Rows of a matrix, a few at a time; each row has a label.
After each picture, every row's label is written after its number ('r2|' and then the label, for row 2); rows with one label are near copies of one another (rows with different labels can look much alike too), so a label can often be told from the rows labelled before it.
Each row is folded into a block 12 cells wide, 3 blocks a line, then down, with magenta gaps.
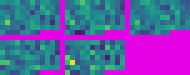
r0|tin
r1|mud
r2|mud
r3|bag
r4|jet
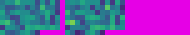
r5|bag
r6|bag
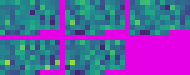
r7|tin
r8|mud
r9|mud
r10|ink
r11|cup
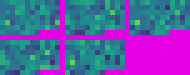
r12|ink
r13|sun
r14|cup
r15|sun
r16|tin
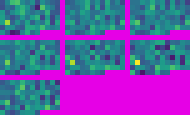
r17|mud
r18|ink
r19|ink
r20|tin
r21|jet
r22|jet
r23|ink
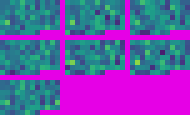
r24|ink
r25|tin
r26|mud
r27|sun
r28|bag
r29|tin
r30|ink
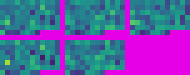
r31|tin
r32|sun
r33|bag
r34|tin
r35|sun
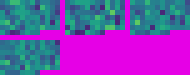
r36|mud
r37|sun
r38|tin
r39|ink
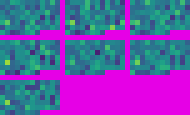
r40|cup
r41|ink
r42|cup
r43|tin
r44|tin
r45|tin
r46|jet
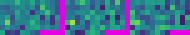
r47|tin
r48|cup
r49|bag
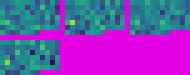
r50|bag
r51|cup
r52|tin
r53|tin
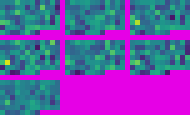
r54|bag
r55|sun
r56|jet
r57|cup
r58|sun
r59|bag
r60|tin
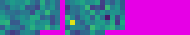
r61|sun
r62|jet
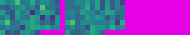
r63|tin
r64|ink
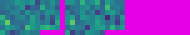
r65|jet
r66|tin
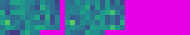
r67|mud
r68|ink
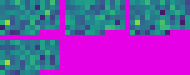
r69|cup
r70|sun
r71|tin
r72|cup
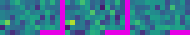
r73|cup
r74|cup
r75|bag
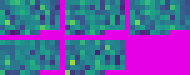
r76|mud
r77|bag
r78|mud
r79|tin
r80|tin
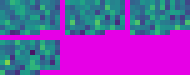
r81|mud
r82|tin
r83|ink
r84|tin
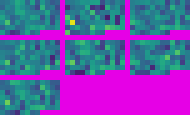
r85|mud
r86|jet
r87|bag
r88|ink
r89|mud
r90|sun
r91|mud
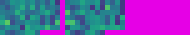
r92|ink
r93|bag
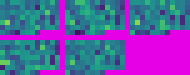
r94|cup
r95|mud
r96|tin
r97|bag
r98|tin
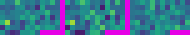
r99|cup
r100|cup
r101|ink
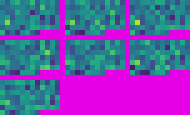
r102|tin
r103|cup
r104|jet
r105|sun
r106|sun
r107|cup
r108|bag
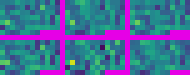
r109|bag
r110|mud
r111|bag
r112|bag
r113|cup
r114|mud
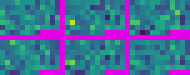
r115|bag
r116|jet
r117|sun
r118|mud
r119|cup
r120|bag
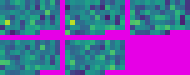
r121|cup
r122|jet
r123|bag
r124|bag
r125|sun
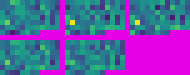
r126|mud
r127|jet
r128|jet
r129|mud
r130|bag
